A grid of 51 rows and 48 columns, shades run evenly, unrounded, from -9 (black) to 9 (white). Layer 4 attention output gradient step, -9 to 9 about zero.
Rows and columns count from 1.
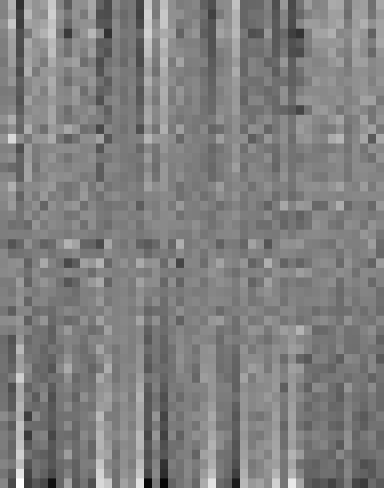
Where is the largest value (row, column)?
51, 3
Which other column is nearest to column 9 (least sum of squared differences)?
32
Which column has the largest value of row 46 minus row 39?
13
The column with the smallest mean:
47
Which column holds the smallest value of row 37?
2
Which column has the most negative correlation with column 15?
26
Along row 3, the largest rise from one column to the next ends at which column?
19
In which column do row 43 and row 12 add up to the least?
38
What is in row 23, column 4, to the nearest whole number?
1
